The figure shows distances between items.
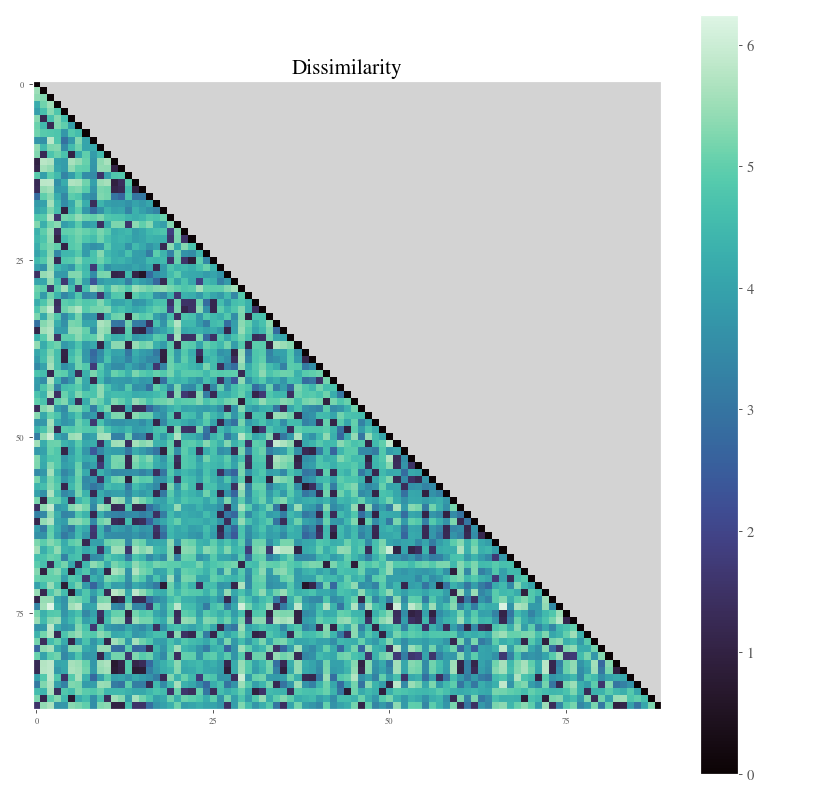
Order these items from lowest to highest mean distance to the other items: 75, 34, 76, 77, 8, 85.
8, 77, 75, 85, 34, 76
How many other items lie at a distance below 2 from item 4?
9
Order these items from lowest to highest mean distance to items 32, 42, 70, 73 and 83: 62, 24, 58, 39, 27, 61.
27, 62, 61, 58, 39, 24
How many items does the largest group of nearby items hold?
15
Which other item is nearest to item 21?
32
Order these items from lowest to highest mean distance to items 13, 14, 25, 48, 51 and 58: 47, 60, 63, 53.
63, 47, 53, 60
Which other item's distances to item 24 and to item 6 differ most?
2
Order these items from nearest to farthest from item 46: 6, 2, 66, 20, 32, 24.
24, 32, 20, 66, 6, 2
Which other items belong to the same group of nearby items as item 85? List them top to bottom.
16, 34, 50, 74, 80
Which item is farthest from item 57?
29
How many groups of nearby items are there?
10
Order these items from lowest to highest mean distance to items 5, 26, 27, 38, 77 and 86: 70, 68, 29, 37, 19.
19, 37, 70, 68, 29
